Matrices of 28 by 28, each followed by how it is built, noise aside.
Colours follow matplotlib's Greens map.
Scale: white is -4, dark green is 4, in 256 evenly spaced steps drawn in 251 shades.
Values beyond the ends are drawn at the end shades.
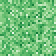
repeating rows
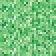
repeating rows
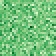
low rank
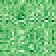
low rank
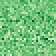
uneven rows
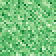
Toeplitz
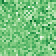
upper triangular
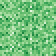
repeating rows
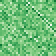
Toeplitz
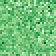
upper triangular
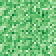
repeating rows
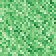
Toeplitz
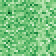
repeating rows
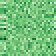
low rank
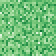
repeating rows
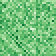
Toeplitz
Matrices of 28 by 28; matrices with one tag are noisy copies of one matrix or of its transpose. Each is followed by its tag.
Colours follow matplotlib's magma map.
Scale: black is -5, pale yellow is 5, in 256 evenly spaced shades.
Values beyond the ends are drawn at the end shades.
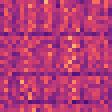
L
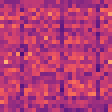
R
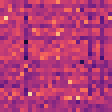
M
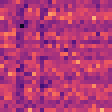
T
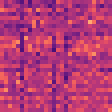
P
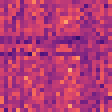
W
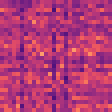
P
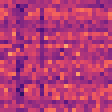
T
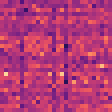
P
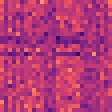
W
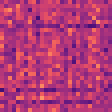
M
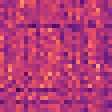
M
